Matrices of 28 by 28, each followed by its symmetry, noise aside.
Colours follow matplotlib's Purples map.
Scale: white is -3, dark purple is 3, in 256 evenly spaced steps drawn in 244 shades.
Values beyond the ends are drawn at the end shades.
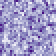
no symmetry.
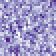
no symmetry.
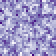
symmetric across the other diagonal.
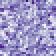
same after a half turn.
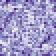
same after a half turn.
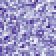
antisymmetric.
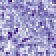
symmetric across the other diagonal.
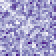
symmetric.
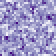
same after a half turn.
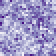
symmetric across the other diagonal.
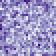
symmetric.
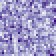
no symmetry.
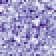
no symmetry.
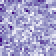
symmetric.
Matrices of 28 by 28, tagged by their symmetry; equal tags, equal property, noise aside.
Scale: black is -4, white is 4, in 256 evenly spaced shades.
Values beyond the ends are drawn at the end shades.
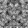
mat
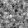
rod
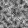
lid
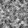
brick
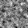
rod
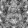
mat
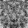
mat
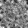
rod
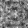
brick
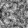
brick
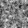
rod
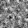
lid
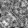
lid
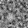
lid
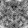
mat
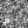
lid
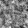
rod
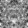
mat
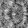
brick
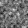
lid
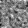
rod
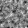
rod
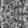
brick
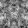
mat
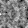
brick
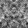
mat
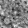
lid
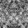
mat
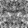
mat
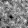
lid
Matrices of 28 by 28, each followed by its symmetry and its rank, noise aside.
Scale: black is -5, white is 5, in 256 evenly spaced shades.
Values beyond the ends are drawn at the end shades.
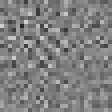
antisymmetric, rank four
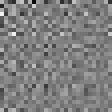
no symmetry, rank three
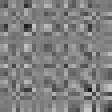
symmetric, rank two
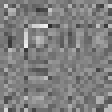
symmetric, rank three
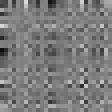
symmetric, rank two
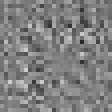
antisymmetric, rank four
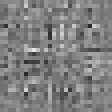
antisymmetric, rank four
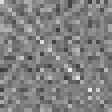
symmetric, rank four
